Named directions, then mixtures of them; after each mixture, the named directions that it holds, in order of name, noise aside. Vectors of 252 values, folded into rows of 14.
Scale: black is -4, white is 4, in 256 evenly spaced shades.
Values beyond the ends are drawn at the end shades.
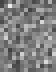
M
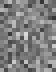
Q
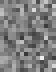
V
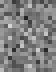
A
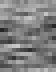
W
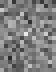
A, M, Q.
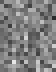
A, Q, V.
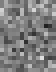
A, V, W.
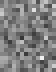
V.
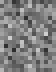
A.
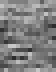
W.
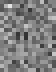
M, Q.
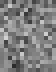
A, M.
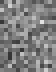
M, Q, W.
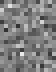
M, V, W.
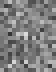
Q.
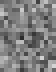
V.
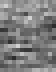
W.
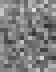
A, V, W.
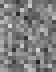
A, Q.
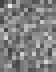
M.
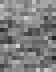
A, V, W.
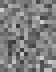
M, Q, V.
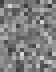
M, V.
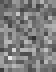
A, W.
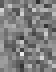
A, M, V.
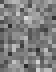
A, Q, W.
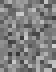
Q, V.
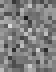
A.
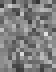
A, M, V.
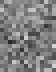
Q, V, W.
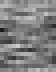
W.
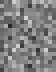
A.
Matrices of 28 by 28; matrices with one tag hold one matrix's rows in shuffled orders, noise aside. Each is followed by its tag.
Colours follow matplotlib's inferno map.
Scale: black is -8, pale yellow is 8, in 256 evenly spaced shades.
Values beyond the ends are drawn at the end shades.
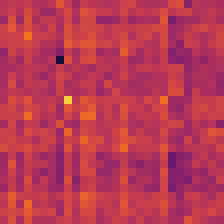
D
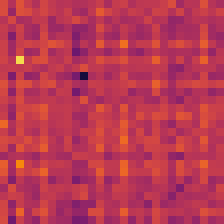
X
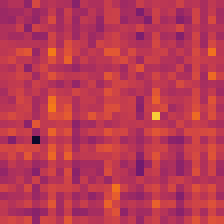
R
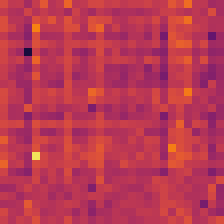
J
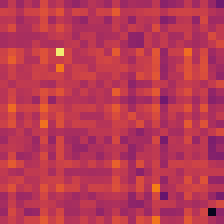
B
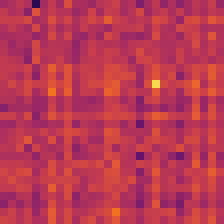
R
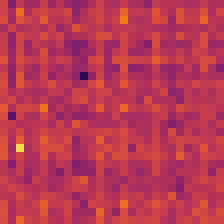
X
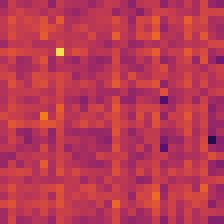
B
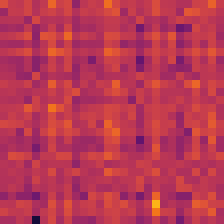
R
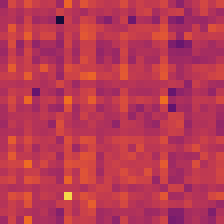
D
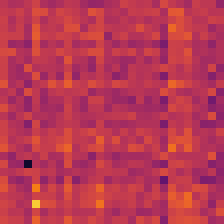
J
